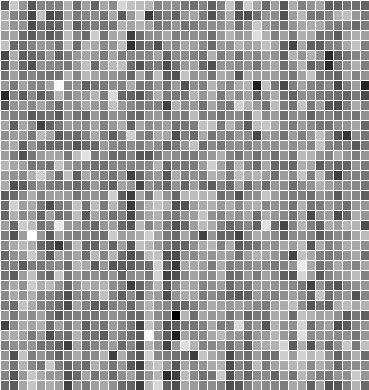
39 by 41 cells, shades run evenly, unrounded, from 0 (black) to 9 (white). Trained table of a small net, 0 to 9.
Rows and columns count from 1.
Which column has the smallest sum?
20
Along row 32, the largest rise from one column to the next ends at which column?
21
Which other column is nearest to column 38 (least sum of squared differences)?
39
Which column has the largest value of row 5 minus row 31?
8
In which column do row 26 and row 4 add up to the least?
15
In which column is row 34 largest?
17
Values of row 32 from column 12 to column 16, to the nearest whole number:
5 5 5 4 4
